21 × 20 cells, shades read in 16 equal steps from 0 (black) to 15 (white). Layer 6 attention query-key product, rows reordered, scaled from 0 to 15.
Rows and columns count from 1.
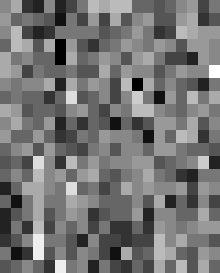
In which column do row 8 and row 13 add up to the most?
7
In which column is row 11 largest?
17
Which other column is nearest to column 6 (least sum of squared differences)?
8
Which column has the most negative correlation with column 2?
4
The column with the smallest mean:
6
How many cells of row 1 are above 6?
11
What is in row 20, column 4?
14
